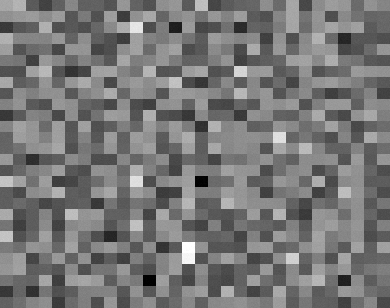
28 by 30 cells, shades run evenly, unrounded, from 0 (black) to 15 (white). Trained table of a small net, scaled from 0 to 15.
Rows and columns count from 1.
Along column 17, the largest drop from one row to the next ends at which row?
15
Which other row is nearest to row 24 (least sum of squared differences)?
2
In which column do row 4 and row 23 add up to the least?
27
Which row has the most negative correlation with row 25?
14
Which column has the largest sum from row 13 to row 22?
11
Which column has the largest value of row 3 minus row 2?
10
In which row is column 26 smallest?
9
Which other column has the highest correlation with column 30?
21
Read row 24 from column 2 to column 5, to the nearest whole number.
9 4 7 9
